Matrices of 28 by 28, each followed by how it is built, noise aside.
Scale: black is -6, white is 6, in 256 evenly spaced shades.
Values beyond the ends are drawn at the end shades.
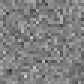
noise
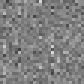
uneven columns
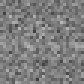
repeating columns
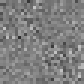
block diagonal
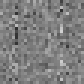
uneven columns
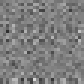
low rank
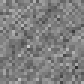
Hankel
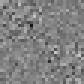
block diagonal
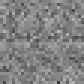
repeating columns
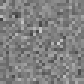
block diagonal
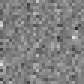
uneven columns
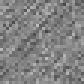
Hankel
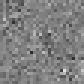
block diagonal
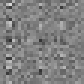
low rank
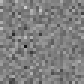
uneven columns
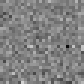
uneven rows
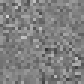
block diagonal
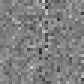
uneven columns
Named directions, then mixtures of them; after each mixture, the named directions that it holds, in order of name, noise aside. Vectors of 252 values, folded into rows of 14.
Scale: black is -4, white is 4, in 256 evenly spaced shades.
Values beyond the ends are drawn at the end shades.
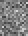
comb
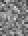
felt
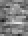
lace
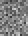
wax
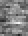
lace.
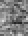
felt, lace.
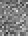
comb, wax.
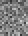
wax.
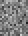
felt, wax.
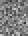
wax.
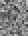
felt.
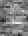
lace.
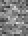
felt, lace.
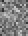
comb, felt.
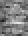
lace.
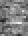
lace.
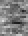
lace.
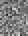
wax.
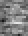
lace.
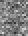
comb, lace.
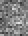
lace, wax.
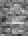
lace.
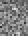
felt, wax.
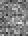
lace, wax.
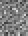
comb, wax.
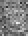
comb, lace.
